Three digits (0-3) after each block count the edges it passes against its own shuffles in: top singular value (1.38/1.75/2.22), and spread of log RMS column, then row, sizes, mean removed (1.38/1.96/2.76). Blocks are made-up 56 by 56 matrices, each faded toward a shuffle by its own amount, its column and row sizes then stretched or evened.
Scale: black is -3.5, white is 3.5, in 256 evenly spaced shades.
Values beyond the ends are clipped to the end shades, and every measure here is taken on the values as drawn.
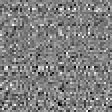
3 0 2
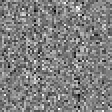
1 2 0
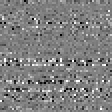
2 0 3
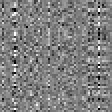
3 3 0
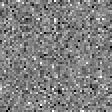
1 0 1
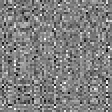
3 2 0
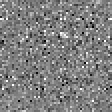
0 1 1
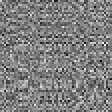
3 1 2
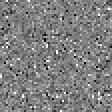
0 1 0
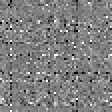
1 2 2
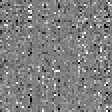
0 3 1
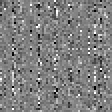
1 3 0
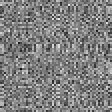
3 1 1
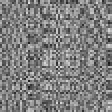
3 2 1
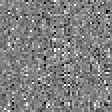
2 2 0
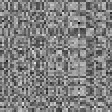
3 0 0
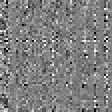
2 3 1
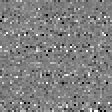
0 0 2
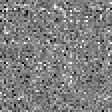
1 1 1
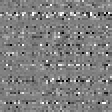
1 1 3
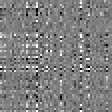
3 3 2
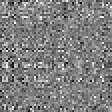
2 1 2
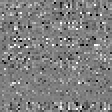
2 1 3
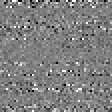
1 0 3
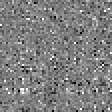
1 1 2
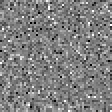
0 0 0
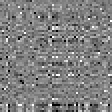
3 1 2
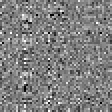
2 2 1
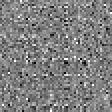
2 1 1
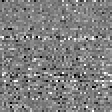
0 0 3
